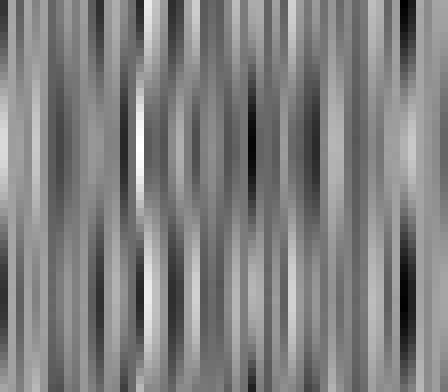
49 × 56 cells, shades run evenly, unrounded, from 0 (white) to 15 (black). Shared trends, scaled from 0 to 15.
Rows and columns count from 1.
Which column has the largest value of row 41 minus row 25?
18
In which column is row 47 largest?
32
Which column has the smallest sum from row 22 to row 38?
19
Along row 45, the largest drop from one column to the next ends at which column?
53
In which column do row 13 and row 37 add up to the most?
51
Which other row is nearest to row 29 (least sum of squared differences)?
9
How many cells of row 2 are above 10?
7
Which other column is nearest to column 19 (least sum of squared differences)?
37
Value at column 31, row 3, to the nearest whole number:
8
